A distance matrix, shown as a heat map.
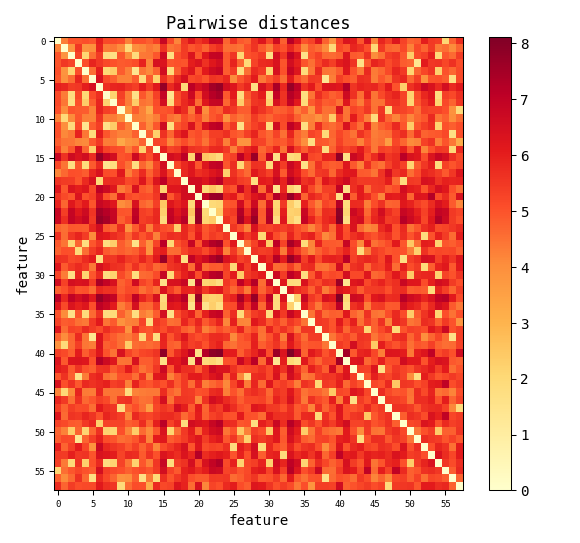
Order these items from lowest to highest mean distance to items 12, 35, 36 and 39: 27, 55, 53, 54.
54, 27, 55, 53
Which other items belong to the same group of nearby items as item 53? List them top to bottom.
32
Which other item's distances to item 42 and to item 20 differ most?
40
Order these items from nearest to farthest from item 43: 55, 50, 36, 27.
27, 50, 36, 55
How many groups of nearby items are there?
15
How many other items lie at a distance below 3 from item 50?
10
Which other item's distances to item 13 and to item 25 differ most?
36
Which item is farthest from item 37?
55
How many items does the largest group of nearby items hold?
11
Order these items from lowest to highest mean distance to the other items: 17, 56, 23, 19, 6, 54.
56, 54, 19, 17, 23, 6
